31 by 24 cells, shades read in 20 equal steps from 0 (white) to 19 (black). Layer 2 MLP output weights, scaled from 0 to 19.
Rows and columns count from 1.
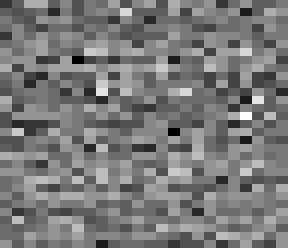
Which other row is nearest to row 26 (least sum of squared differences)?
5
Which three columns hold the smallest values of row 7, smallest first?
21, 8, 9
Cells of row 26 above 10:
9
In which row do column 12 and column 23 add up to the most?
6
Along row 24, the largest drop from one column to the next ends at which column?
22
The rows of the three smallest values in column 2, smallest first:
17, 28, 20
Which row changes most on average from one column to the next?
12
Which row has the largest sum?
16
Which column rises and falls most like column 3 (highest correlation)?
4
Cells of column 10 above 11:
7
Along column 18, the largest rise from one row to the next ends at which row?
10
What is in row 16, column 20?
16
